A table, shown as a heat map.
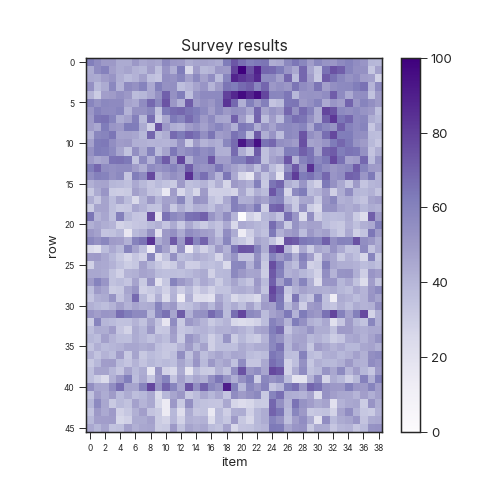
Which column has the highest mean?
24
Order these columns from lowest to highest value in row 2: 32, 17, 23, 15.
17, 15, 23, 32
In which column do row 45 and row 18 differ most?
19
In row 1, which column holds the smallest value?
13
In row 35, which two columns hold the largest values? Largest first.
25, 24
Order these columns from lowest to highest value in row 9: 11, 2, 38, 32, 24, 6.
38, 6, 24, 2, 11, 32
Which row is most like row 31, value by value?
12
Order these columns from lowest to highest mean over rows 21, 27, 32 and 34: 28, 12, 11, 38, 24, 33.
33, 12, 38, 28, 11, 24
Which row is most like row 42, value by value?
32
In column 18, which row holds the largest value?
40
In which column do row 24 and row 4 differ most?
20
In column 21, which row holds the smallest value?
14
